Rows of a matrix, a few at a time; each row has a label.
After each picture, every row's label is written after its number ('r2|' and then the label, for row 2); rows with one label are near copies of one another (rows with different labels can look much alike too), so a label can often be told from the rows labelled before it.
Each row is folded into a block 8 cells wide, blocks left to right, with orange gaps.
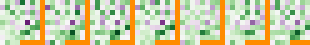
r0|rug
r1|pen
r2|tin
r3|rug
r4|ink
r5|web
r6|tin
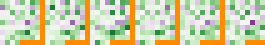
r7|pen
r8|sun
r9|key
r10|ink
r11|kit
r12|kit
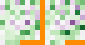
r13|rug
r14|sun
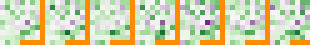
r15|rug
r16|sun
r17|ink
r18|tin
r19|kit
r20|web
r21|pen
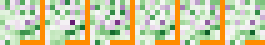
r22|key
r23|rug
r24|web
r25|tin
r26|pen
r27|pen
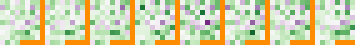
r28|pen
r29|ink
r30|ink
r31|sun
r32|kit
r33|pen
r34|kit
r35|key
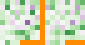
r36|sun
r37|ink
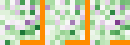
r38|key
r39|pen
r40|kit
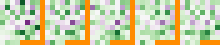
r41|sun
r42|kit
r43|pen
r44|web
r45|tin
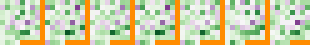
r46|web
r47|ink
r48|ink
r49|ink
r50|ink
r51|key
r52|kit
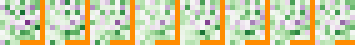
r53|kit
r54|key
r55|pen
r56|pen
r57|sun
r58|web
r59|web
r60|kit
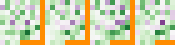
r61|tin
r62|sun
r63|key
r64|rug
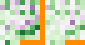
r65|key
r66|rug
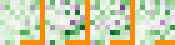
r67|ink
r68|key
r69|ink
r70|sun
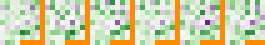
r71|ink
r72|tin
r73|rug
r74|rug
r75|kit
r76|web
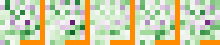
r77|tin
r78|rug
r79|ink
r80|tin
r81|kit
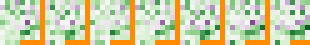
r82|rug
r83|tin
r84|ink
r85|rug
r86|tin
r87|key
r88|key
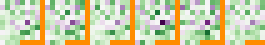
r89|rug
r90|kit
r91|sun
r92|kit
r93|pen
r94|kit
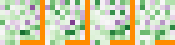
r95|ink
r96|rug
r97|key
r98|tin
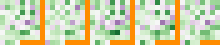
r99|web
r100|ink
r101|web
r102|key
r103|kit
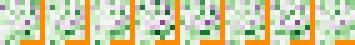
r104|pen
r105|web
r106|key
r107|sun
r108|web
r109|ink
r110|tin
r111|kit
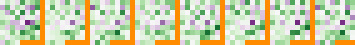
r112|kit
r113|sun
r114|pen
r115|kit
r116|tin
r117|rug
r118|rug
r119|pen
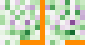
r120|tin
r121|web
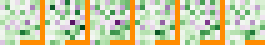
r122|ink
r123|sun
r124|kit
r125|ink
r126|rug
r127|tin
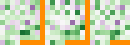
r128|ink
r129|key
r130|tin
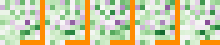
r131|rug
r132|web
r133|kit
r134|ink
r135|sun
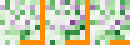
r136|tin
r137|key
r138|pen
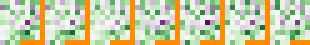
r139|pen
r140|pen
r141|sun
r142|kit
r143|kit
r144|sun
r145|tin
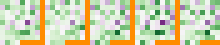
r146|web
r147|rug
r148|pen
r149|web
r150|pen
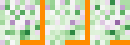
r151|tin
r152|pen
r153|sun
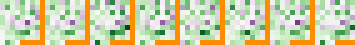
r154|web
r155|web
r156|key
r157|web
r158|ink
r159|sun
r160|kit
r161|key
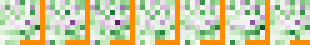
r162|sun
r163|kit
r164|kit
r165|tin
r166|key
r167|key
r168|sun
